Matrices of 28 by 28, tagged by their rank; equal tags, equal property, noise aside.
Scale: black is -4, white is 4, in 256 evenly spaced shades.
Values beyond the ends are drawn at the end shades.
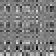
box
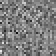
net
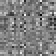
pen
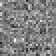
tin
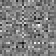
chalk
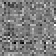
chalk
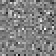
tin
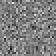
net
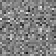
tin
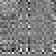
pen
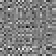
chalk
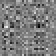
chalk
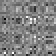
pen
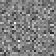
net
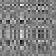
box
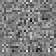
net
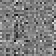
chalk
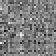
tin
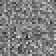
net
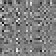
chalk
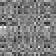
chalk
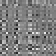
box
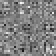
tin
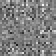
net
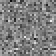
net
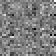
chalk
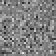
net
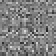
tin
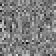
tin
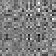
pen
